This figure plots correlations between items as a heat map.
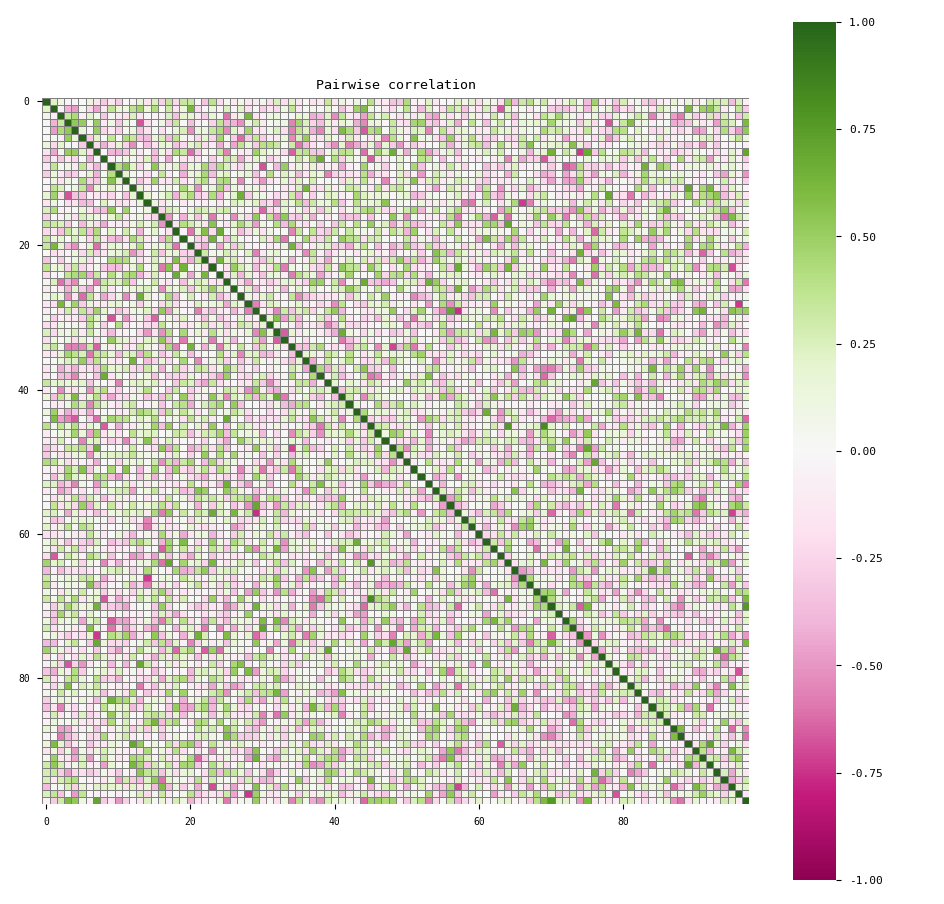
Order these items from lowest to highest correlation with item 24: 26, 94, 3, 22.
94, 26, 3, 22
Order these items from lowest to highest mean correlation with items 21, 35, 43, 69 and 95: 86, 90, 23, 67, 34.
67, 34, 23, 90, 86
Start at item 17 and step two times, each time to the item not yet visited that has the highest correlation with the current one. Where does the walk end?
45
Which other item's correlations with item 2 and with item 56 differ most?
28
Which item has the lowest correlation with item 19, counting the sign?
33
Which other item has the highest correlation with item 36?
12
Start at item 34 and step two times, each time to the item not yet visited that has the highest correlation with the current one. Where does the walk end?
1
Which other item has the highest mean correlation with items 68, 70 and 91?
29
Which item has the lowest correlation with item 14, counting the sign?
66
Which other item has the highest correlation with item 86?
15
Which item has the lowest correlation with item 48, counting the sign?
34
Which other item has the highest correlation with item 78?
13
